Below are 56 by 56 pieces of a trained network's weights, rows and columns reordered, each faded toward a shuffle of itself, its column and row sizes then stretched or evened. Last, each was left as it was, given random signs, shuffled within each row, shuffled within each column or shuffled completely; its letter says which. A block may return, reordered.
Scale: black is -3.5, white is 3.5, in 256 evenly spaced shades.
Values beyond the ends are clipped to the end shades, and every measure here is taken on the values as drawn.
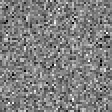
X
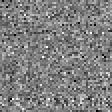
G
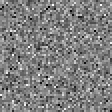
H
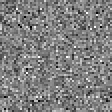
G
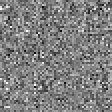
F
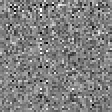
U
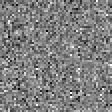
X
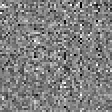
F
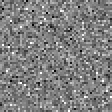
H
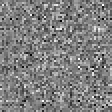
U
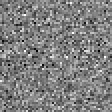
G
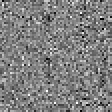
F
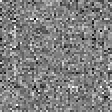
F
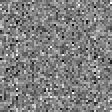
X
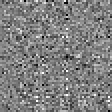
U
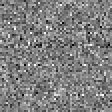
G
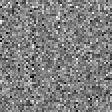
X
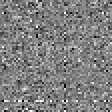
F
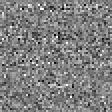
G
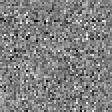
U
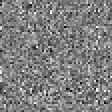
F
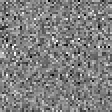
F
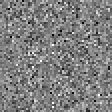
X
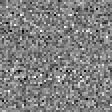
G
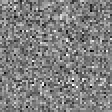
U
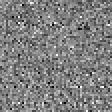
G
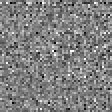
U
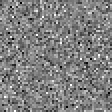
H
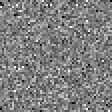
H
